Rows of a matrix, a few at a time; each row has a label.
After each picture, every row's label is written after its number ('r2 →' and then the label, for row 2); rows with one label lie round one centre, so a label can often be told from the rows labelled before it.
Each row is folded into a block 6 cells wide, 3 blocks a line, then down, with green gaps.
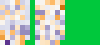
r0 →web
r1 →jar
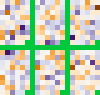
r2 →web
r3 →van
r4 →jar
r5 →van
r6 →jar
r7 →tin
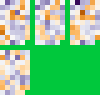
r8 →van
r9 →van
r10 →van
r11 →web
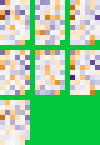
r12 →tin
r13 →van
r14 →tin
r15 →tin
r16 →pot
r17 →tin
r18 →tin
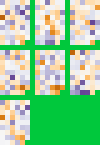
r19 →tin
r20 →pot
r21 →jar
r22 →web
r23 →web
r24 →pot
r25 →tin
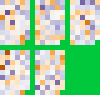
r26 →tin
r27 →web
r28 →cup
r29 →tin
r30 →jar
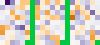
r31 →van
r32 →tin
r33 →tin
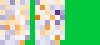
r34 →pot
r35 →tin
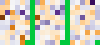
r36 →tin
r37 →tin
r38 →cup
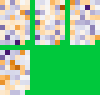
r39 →pot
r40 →jar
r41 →web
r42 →van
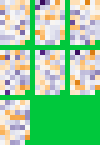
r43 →jar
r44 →van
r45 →jar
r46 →web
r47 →van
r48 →van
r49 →van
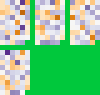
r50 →cup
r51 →van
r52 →tin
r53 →van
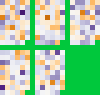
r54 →tin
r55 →pot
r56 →van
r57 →jar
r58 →cup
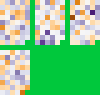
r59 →cup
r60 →pot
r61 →tin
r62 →web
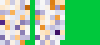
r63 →jar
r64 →jar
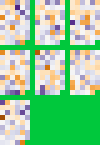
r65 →tin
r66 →cup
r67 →cup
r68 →pot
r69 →pot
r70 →web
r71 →tin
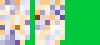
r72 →pot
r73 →tin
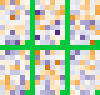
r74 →pot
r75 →jar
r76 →jar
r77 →van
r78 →pot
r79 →van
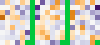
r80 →tin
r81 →van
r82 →tin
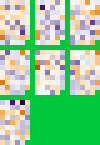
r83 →web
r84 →web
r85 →jar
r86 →van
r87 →tin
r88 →jar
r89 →cup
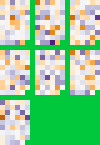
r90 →pot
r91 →pot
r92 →tin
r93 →web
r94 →web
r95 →pot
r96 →tin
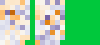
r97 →tin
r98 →cup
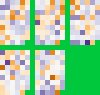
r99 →van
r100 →jar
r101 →pot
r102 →tin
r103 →pot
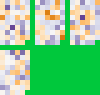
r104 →web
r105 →van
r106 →cup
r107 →cup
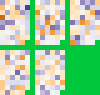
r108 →tin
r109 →cup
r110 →cup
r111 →web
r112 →cup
